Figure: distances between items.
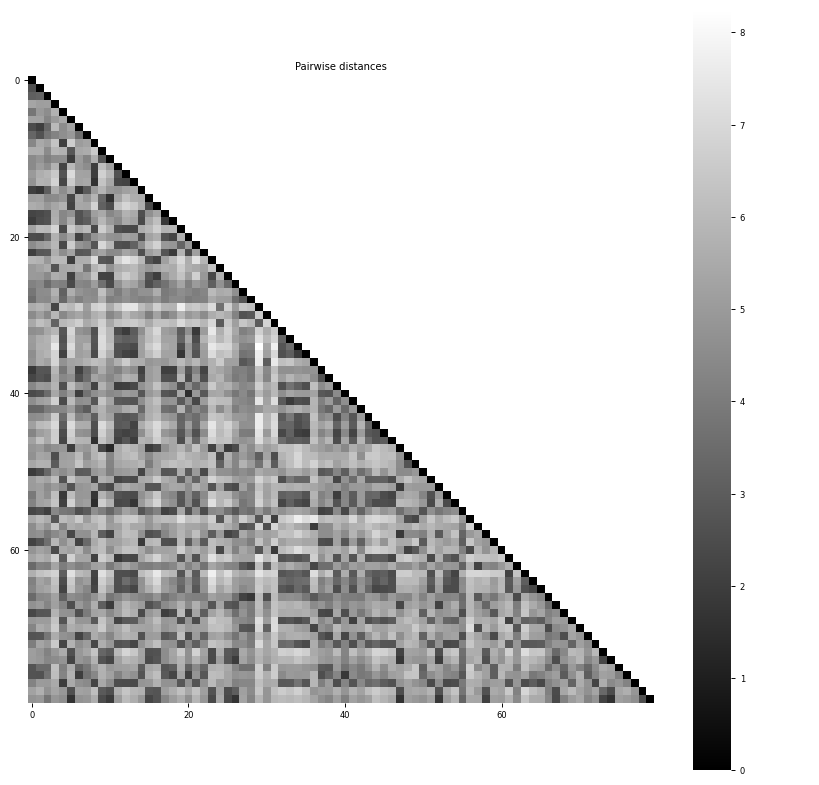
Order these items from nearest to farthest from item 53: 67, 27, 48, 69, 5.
69, 27, 67, 48, 5
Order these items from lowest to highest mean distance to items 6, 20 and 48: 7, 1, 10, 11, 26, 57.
1, 7, 26, 10, 11, 57
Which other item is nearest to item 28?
66
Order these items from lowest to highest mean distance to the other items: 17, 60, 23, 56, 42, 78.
17, 42, 78, 60, 23, 56
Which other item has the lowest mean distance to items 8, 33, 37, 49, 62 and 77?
4
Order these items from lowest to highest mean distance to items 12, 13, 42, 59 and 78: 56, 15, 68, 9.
68, 15, 9, 56
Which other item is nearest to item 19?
35
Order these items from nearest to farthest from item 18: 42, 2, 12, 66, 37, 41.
37, 2, 42, 66, 41, 12
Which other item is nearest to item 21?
32
